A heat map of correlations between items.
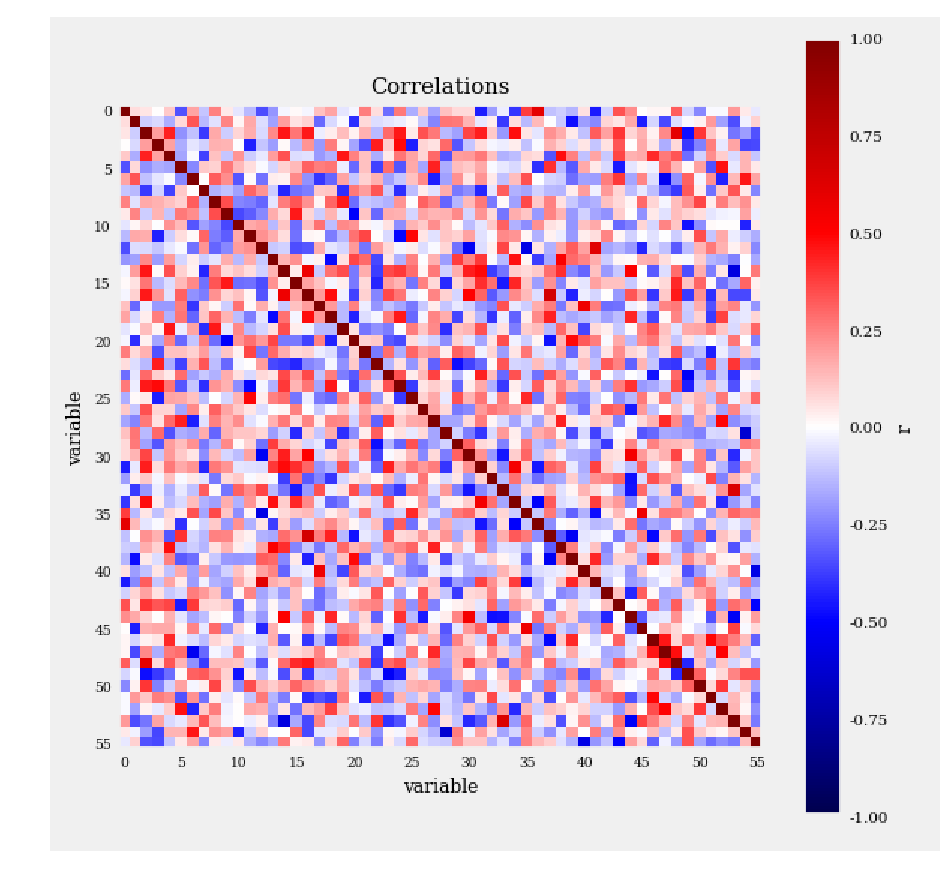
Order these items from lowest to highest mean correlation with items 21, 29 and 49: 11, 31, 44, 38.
31, 38, 44, 11
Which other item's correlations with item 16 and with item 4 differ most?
37
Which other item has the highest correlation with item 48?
2
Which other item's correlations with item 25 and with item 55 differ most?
11
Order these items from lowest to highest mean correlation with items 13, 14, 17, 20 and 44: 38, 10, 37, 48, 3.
3, 37, 10, 48, 38
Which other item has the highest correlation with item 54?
6
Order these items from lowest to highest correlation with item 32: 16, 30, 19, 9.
16, 30, 19, 9
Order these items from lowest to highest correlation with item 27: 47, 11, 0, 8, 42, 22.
22, 0, 11, 42, 8, 47
